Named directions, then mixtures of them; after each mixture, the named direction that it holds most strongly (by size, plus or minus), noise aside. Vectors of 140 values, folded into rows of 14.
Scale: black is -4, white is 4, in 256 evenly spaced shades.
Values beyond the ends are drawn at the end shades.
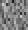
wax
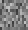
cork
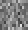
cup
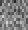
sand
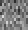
sand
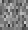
cork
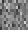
cork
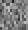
cork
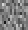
wax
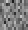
wax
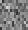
cork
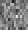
wax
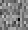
sand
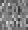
sand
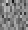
wax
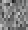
cup
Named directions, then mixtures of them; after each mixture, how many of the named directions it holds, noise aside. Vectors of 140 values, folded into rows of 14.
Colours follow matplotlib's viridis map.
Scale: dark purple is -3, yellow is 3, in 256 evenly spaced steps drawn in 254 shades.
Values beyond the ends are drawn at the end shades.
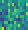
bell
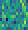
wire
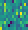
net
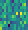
two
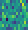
one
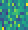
one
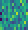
three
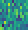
two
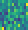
one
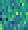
three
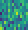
three
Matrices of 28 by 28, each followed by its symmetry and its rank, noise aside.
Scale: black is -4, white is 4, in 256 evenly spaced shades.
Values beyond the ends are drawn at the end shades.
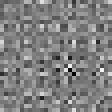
symmetric, rank three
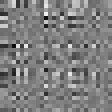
antisymmetric, rank two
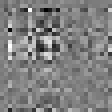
antisymmetric, rank two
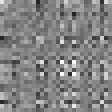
symmetric, rank two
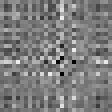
symmetric, rank two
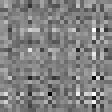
no symmetry, rank two
